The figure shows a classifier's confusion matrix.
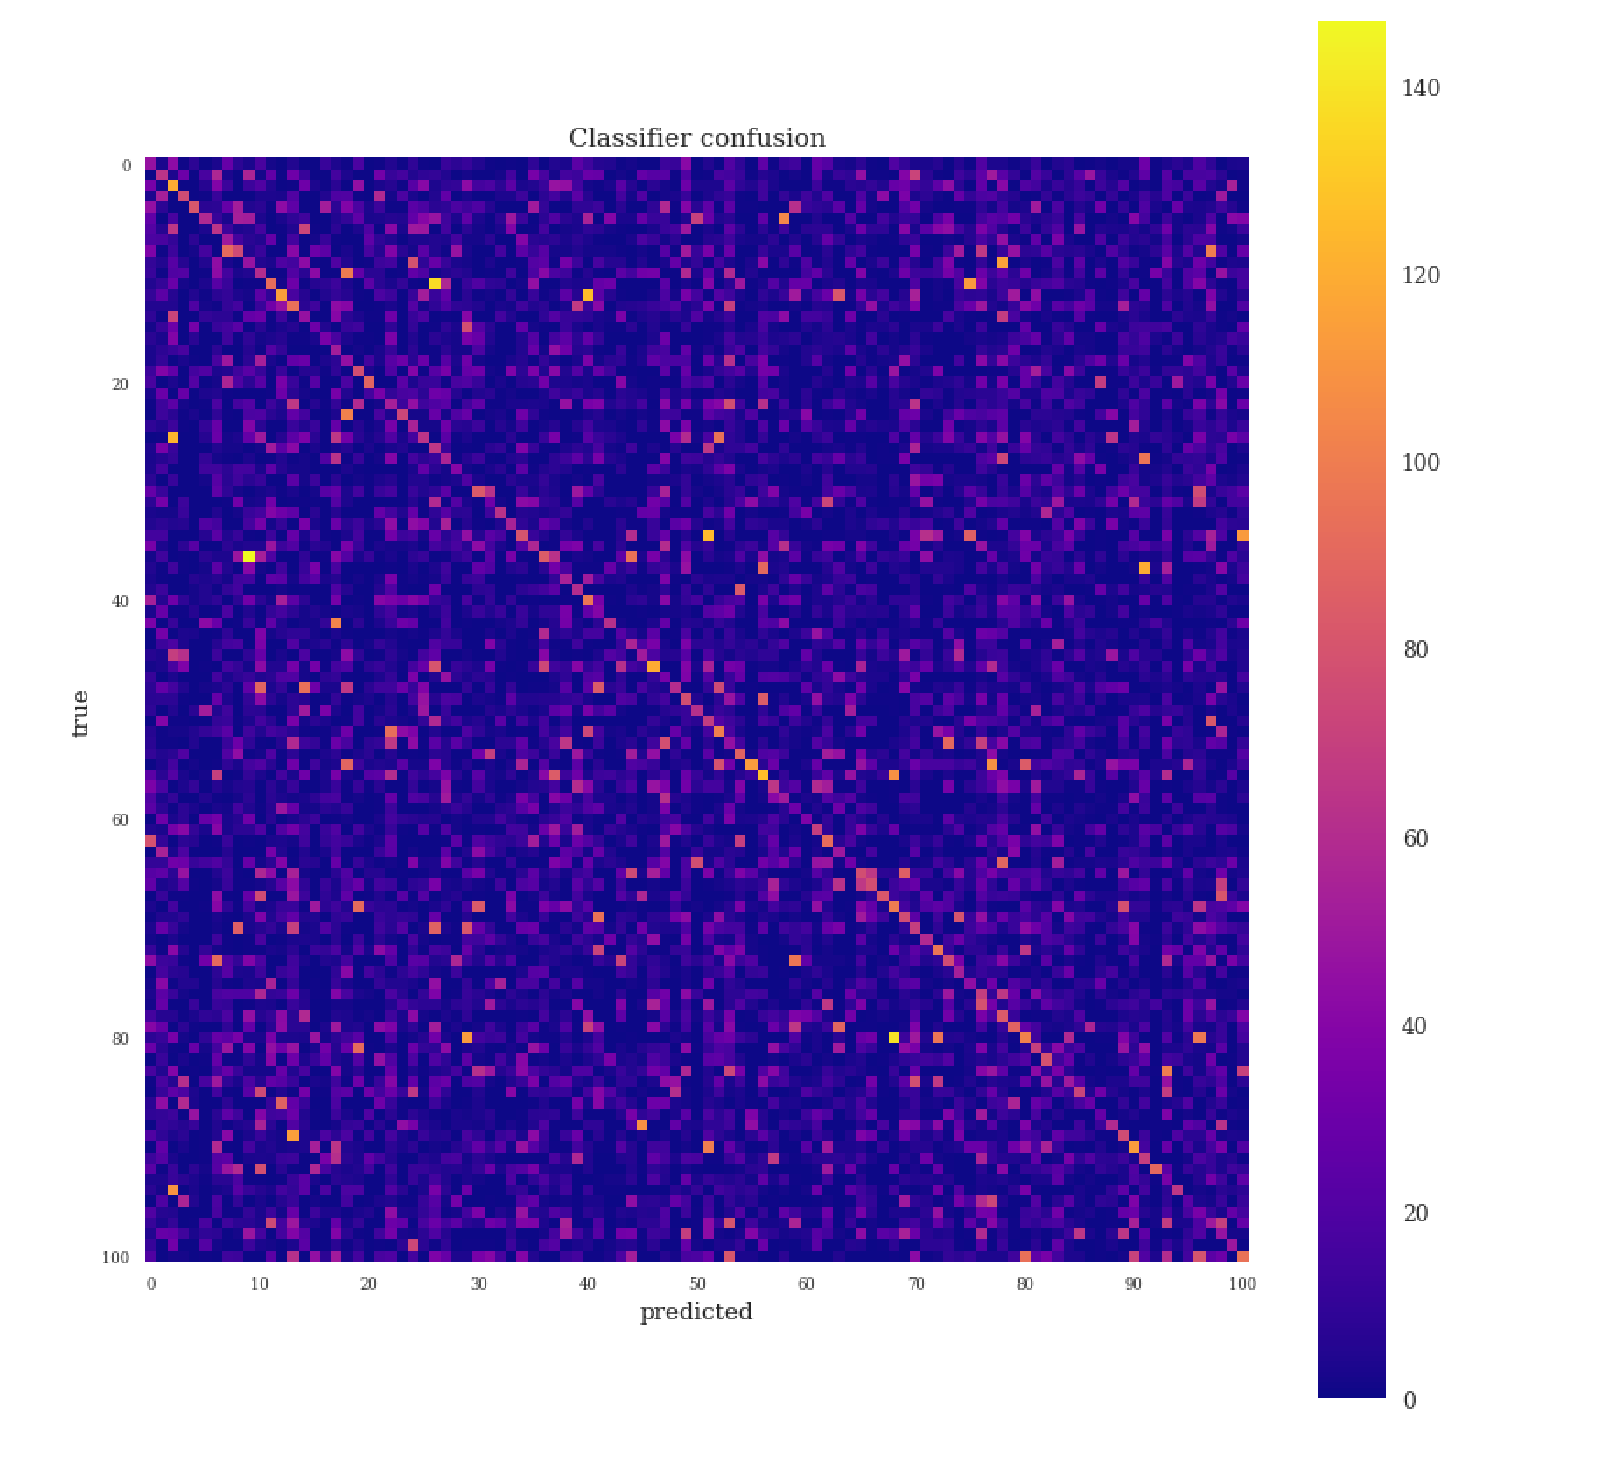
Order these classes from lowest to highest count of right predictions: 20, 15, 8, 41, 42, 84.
15, 41, 84, 42, 8, 20
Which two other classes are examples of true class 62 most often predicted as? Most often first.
0, 54
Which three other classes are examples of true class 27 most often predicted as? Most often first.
91, 78, 17
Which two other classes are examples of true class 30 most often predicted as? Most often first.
96, 31
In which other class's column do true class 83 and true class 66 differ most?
93
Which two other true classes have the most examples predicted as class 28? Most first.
73, 8
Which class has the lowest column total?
92
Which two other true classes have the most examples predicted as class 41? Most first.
69, 48
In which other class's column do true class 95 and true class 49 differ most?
56
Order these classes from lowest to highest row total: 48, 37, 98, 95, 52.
95, 37, 52, 48, 98
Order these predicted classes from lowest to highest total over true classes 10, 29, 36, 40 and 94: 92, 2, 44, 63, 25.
63, 92, 25, 44, 2
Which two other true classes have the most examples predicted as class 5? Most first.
50, 42
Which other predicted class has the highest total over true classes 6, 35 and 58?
47
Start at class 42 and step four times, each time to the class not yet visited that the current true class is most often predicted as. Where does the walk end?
57
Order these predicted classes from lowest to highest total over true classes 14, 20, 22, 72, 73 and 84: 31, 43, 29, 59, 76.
31, 76, 59, 29, 43
